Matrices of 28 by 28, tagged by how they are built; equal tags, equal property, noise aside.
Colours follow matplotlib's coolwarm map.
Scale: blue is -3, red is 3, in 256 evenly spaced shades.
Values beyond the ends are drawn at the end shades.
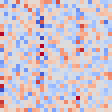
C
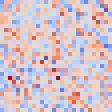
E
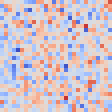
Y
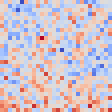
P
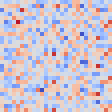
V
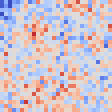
P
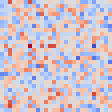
V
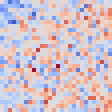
P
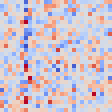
C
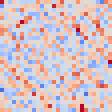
E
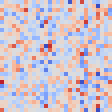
C
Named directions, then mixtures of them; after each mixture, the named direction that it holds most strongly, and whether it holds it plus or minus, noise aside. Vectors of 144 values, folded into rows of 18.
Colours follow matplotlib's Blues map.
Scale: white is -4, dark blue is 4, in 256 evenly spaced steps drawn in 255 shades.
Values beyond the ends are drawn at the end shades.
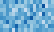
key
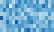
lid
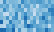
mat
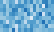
key, minus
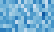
key, plus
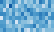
lid, minus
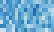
mat, minus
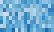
mat, plus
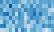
mat, minus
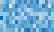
lid, plus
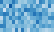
lid, minus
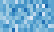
key, minus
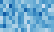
mat, minus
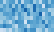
key, minus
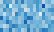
key, plus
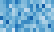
key, plus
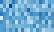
lid, minus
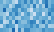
key, minus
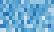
mat, minus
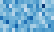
key, plus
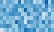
key, minus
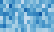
mat, minus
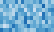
key, plus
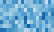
mat, plus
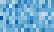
lid, plus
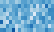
mat, plus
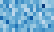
key, plus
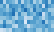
key, minus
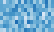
key, minus
